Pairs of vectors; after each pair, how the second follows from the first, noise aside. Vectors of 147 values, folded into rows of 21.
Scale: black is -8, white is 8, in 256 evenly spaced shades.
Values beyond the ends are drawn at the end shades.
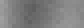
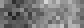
wrapped around, scaled up.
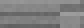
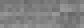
negated, shrunk.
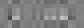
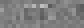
wrapped around, partly zeroed.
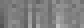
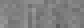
negated, shrunk.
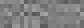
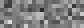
wrapped around, scaled up.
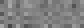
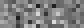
wrapped around, scaled up.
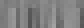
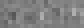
wrapped around, negated, partly zeroed.
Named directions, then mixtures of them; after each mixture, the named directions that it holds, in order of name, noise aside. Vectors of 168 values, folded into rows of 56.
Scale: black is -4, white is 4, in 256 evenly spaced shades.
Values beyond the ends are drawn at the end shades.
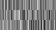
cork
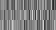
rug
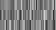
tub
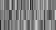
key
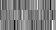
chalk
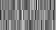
chalk, rug, tub.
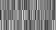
chalk, rug, tub.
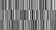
cork, rug.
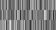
cork, tub.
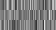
chalk, key, rug.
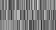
cork, tub.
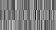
rug, tub.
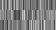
cork.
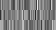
chalk, rug, tub.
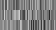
cork.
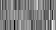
chalk, tub.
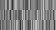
cork, key, tub.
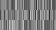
rug, tub.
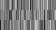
key.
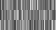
chalk, key, tub.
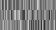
cork.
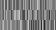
cork.
